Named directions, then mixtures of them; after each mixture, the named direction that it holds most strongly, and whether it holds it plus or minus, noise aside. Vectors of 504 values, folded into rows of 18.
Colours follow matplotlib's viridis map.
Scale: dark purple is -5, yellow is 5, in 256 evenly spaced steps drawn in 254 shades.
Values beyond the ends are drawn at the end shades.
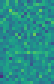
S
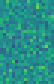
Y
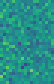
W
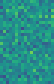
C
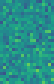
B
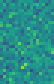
W, minus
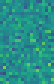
B, plus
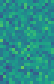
W, minus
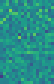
S, plus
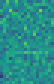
S, plus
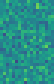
Y, plus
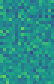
C, minus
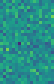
C, plus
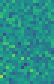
W, plus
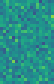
Y, plus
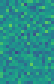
S, minus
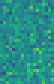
B, plus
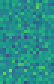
Y, plus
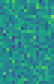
Y, plus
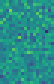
S, plus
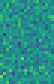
W, plus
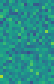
S, minus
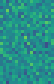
C, plus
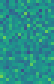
S, minus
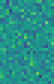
S, minus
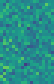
W, plus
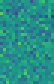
C, minus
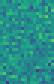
B, minus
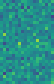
W, minus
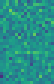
S, plus
